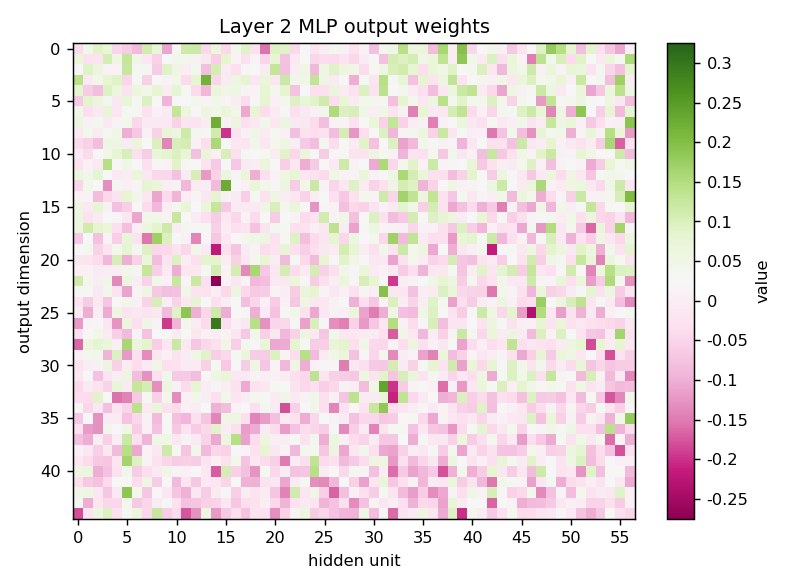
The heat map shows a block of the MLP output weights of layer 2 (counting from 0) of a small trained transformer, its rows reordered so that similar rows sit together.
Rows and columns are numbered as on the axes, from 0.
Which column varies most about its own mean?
14
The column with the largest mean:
31
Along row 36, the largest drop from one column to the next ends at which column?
55
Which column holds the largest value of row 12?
33
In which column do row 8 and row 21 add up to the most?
54
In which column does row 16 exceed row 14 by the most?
10
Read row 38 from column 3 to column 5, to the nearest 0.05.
0 -0.1 0.15
